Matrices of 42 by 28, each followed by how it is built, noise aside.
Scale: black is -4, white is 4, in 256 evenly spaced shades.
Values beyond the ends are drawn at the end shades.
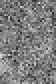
smooth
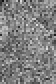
smooth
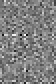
low rank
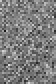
Hankel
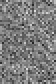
Toeplitz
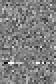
uneven rows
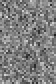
noise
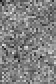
smooth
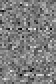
uneven rows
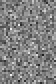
noise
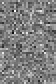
low rank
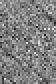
Toeplitz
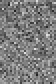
Toeplitz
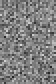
noise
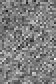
Hankel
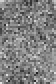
smooth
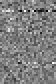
uneven rows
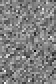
Hankel
